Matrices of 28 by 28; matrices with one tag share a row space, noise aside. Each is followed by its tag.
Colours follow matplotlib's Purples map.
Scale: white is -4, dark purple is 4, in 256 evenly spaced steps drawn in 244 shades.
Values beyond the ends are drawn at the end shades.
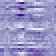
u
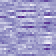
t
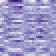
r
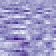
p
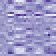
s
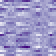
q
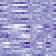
p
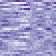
p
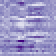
u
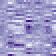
s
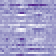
u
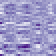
q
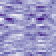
r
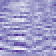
p
